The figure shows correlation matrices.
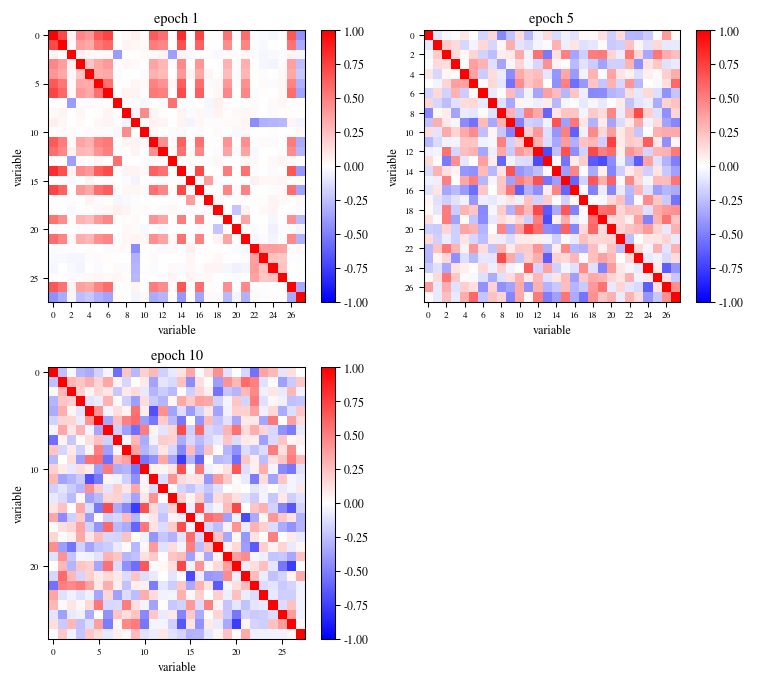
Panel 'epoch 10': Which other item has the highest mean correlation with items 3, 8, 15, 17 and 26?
24
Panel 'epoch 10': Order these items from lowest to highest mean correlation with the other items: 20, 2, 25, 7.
25, 7, 2, 20
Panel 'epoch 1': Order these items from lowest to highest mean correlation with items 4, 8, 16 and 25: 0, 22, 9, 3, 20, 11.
9, 20, 22, 3, 11, 0
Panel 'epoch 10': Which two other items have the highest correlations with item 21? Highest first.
1, 19
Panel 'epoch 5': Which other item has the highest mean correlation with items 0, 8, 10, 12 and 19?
18
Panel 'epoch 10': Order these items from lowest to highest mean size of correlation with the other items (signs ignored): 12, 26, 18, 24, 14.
12, 24, 18, 26, 14
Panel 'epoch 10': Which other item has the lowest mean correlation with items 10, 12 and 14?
26
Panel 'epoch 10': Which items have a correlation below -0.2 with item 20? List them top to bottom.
2, 5, 8, 9, 25, 26
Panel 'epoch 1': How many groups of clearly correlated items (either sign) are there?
6
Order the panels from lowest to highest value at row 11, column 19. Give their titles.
epoch 5, epoch 10, epoch 1
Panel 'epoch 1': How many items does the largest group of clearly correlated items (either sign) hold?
14
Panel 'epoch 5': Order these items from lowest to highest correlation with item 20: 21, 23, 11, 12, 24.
21, 23, 24, 12, 11
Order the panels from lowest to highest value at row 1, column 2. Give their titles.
epoch 1, epoch 5, epoch 10
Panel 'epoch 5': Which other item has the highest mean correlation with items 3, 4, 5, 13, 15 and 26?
10
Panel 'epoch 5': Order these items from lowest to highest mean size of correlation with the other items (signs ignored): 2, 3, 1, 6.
1, 3, 6, 2
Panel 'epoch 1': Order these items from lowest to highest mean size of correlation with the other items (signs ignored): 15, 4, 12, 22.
15, 22, 4, 12
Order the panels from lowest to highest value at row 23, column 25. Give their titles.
epoch 10, epoch 5, epoch 1
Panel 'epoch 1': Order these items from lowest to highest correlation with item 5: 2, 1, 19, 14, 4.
2, 4, 19, 1, 14
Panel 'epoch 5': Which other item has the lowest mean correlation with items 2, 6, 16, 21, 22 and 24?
26
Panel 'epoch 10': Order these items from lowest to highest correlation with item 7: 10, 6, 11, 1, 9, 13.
10, 6, 11, 1, 13, 9
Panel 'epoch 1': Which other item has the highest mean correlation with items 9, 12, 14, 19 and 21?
0
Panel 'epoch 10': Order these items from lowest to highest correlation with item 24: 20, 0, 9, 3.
20, 3, 9, 0
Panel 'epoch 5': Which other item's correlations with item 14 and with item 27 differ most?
9
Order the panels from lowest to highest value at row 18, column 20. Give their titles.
epoch 1, epoch 10, epoch 5
